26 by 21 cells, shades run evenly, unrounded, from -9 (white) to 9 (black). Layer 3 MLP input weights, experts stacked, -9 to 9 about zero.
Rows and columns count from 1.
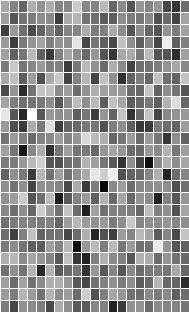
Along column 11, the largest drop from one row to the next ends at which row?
21
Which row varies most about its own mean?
10
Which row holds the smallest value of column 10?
12
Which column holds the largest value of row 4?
2
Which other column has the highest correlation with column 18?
7
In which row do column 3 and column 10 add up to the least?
25
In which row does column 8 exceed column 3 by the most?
17
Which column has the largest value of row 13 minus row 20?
3
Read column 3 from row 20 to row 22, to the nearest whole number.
0 1 -1
